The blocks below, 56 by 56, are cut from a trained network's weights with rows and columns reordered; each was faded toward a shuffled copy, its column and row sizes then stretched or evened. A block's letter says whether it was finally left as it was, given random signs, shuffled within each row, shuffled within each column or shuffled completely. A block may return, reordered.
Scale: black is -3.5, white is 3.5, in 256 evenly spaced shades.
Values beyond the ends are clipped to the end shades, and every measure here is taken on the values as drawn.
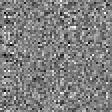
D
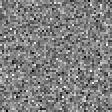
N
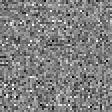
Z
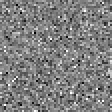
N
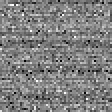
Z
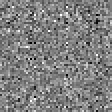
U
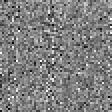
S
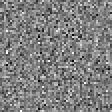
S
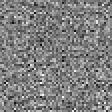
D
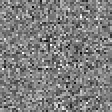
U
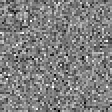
N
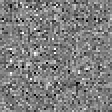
U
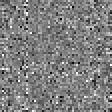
U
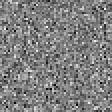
S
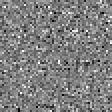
Z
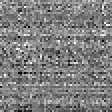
D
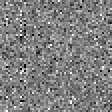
S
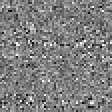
U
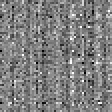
D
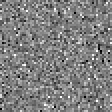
N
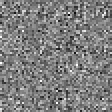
U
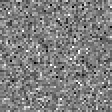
N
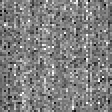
S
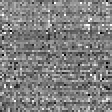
D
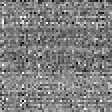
D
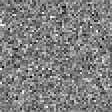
N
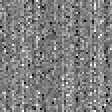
S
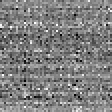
D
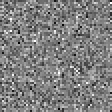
S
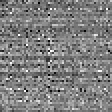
D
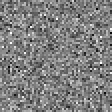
S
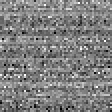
Z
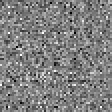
U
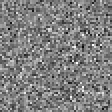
Z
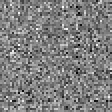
U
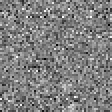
Z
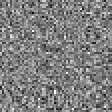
D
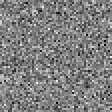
N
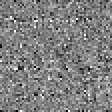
U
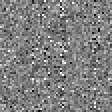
S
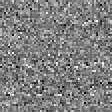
Z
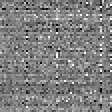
D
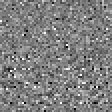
Z
